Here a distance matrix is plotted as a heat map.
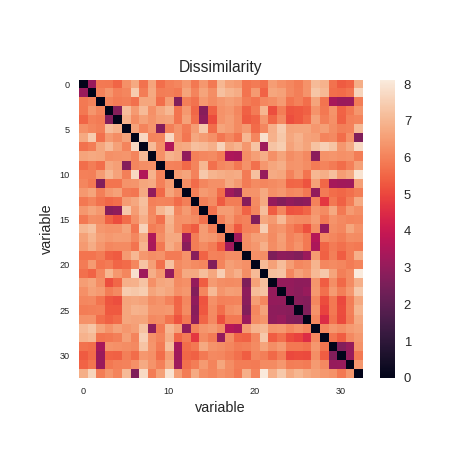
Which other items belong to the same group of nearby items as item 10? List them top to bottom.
7, 21
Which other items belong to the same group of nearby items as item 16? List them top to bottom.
28
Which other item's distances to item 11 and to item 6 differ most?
32
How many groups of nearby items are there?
10
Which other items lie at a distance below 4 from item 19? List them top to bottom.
13, 22, 23, 24, 25, 26
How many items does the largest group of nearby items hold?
7
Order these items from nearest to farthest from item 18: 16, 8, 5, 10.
8, 16, 5, 10
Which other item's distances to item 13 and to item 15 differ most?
23
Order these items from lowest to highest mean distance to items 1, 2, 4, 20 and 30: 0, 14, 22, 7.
0, 14, 22, 7
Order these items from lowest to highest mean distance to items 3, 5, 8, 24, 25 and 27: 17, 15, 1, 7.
17, 15, 1, 7
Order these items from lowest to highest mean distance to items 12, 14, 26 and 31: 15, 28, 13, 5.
13, 28, 15, 5
